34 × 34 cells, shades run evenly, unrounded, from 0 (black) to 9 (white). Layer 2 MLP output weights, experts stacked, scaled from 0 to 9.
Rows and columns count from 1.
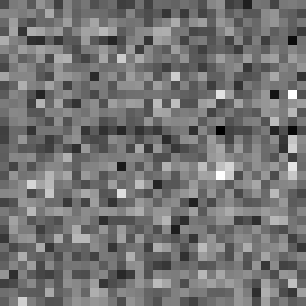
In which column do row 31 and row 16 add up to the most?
33
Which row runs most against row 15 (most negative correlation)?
17
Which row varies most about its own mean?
11
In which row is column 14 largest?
22
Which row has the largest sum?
24
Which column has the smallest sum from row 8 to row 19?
1
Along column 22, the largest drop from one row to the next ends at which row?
23
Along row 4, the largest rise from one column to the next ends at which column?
4
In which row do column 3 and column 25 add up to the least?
15
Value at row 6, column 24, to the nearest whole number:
3
